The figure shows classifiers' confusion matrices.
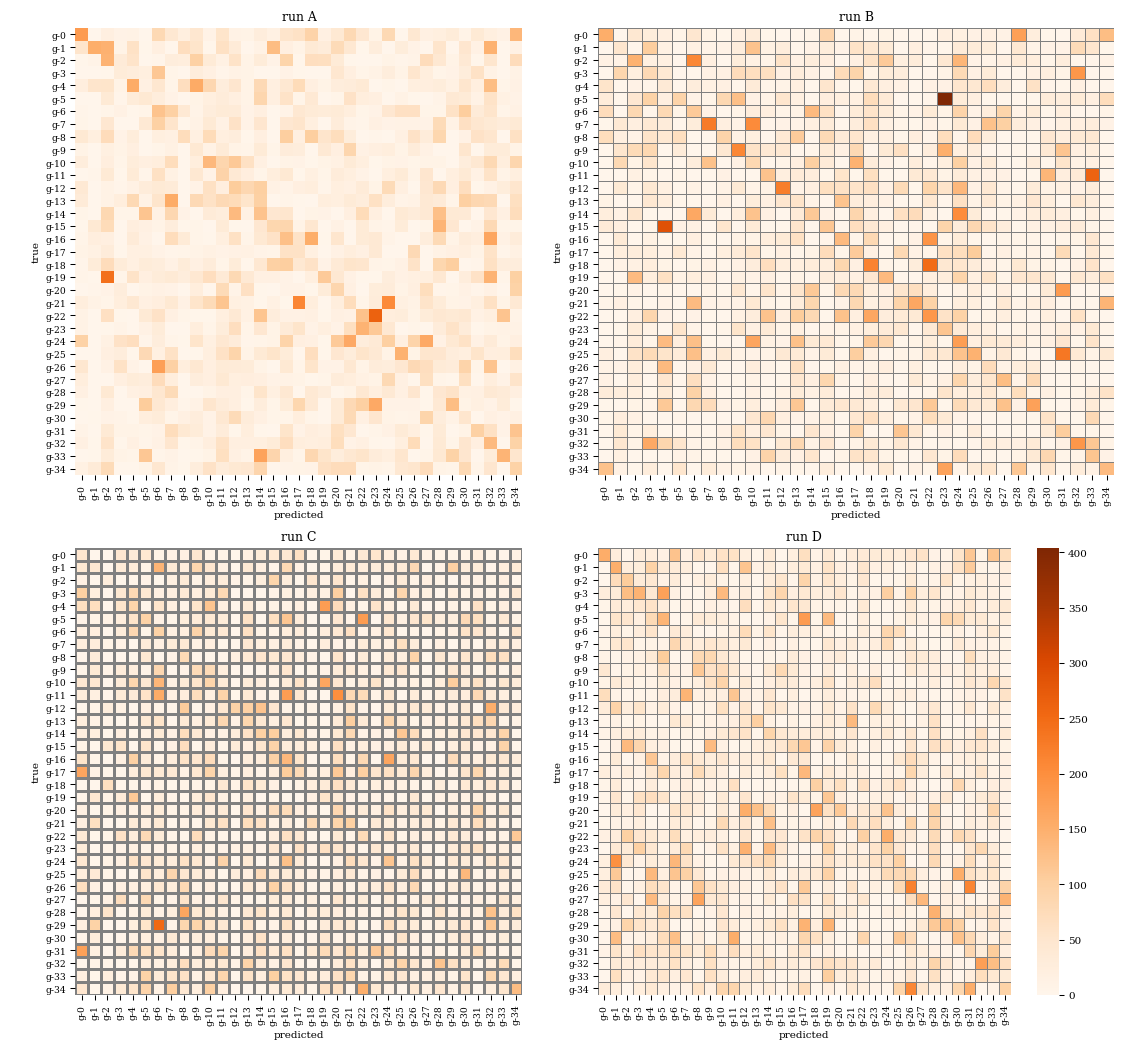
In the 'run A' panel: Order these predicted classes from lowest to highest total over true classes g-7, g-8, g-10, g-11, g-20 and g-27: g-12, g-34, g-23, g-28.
g-23, g-28, g-12, g-34
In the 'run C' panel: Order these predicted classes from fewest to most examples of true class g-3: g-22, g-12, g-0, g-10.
g-12, g-10, g-22, g-0
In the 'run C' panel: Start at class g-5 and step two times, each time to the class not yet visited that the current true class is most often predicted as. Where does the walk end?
g-34
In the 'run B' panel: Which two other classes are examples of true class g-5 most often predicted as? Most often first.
g-23, g-9
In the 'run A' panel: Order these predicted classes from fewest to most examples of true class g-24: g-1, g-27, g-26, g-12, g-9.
g-1, g-12, g-9, g-26, g-27
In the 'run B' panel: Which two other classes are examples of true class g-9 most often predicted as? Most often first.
g-23, g-31
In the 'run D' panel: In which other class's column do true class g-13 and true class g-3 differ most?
g-5
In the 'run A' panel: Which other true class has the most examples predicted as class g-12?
g-14
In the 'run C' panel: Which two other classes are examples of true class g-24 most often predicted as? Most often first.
g-16, g-11
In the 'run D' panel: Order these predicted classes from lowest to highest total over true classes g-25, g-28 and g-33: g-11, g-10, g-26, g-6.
g-11, g-10, g-26, g-6
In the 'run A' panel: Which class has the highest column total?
g-32
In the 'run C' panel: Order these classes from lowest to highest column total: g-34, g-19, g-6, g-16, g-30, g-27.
g-27, g-34, g-19, g-30, g-6, g-16
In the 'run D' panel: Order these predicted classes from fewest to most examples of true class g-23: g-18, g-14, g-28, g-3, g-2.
g-18, g-2, g-28, g-3, g-14
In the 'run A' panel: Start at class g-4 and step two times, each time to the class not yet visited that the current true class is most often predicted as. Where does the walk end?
g-21
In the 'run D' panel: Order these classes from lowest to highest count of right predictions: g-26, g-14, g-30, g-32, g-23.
g-23, g-14, g-30, g-32, g-26
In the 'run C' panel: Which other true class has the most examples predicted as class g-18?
g-21
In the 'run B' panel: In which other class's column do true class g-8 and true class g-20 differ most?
g-31
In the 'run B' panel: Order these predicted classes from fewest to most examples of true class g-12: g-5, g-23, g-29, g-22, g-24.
g-5, g-29, g-23, g-22, g-24
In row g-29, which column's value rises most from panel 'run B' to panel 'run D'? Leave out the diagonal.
g-19
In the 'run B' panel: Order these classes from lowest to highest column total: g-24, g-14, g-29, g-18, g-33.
g-29, g-14, g-33, g-18, g-24
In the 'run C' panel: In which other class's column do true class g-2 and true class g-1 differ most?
g-6
